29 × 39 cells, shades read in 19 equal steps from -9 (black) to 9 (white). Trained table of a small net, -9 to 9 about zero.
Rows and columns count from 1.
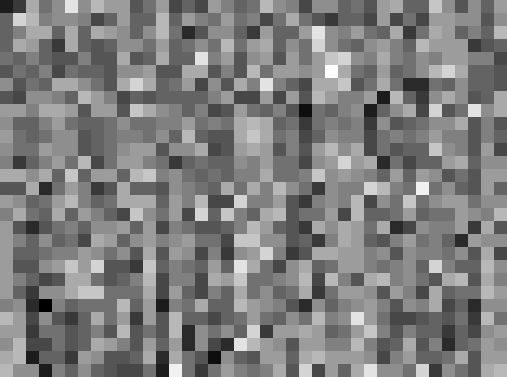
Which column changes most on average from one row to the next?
25
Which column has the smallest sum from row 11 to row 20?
24
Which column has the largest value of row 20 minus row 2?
21
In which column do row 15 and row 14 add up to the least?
37
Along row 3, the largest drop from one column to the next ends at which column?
32
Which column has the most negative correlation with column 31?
20
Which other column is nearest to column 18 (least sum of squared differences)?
23
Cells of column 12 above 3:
3
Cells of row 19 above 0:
18
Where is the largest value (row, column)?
6, 26
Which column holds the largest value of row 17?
16
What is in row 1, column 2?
-5
